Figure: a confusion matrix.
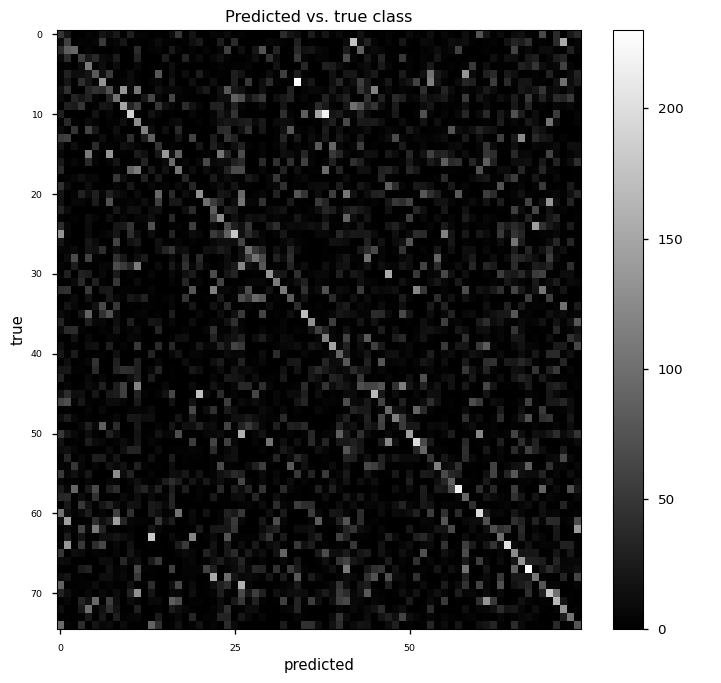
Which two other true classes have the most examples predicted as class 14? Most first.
20, 5
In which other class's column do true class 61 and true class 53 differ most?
8
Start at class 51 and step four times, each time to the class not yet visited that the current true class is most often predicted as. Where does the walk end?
13
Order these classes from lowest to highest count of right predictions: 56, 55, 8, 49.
49, 55, 56, 8
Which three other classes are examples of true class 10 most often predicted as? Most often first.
38, 37, 35
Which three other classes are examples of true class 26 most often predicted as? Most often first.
65, 50, 8
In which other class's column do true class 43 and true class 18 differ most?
52
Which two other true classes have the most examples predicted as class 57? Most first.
20, 2
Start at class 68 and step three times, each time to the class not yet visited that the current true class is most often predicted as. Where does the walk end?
32
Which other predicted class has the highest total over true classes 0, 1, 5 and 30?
42
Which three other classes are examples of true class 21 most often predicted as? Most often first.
70, 26, 7
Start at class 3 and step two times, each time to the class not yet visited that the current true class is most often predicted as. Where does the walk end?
46
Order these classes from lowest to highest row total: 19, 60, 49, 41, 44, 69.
19, 41, 49, 69, 60, 44
